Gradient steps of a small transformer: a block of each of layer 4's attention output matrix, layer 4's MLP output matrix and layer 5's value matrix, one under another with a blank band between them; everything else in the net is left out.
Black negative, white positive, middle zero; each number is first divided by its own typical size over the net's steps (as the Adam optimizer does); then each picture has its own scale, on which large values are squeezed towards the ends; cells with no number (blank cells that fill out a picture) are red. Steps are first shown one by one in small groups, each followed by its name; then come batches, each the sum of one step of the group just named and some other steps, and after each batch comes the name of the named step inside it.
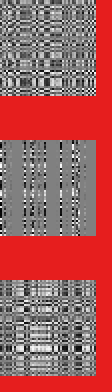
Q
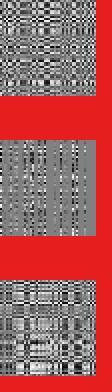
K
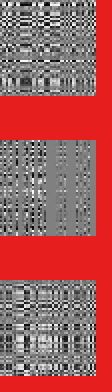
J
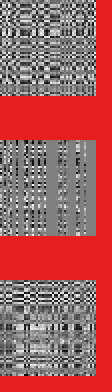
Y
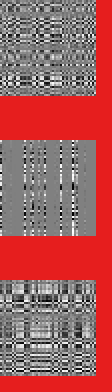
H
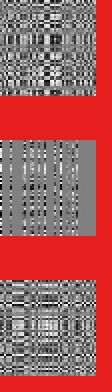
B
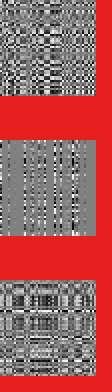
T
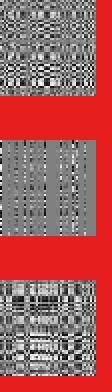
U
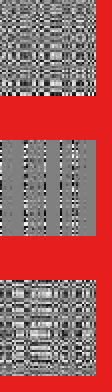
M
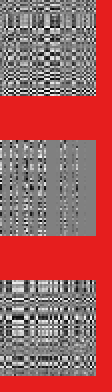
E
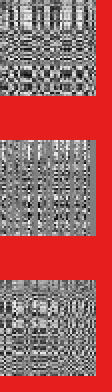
E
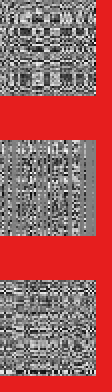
H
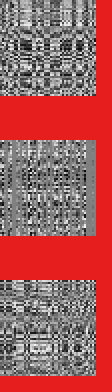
Q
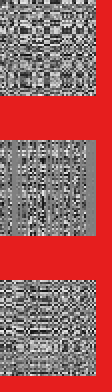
Q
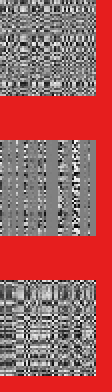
M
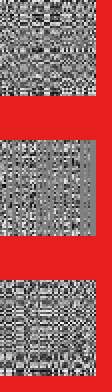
T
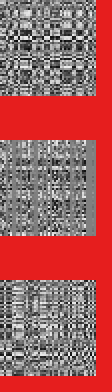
B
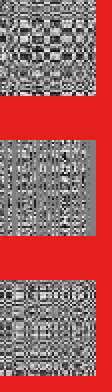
M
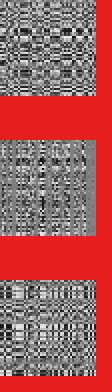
J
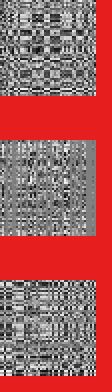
K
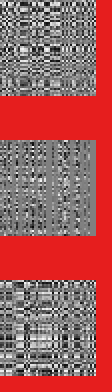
J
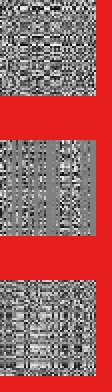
Q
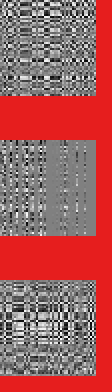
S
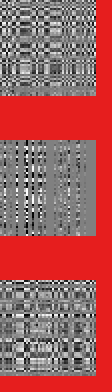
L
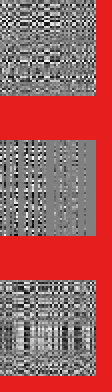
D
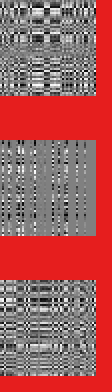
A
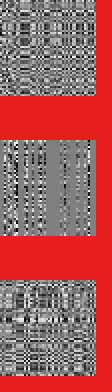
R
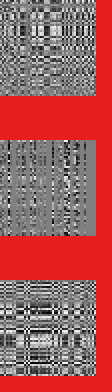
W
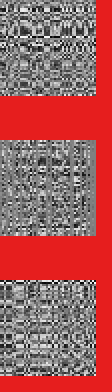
R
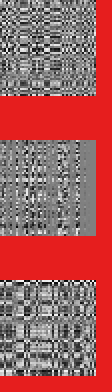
L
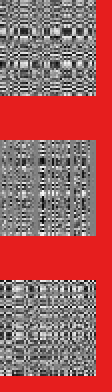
R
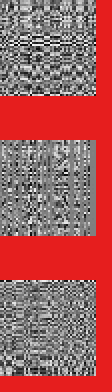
R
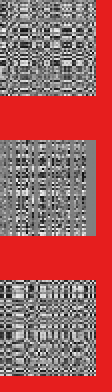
L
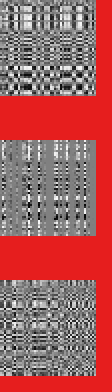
S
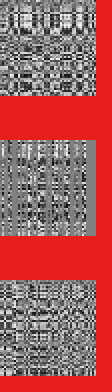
W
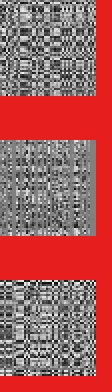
L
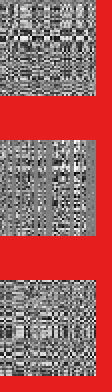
D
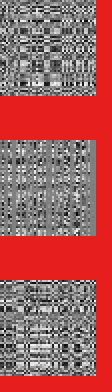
A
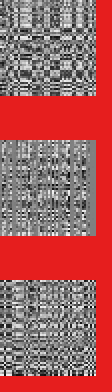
S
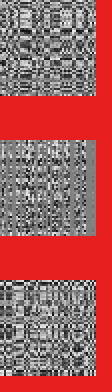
L
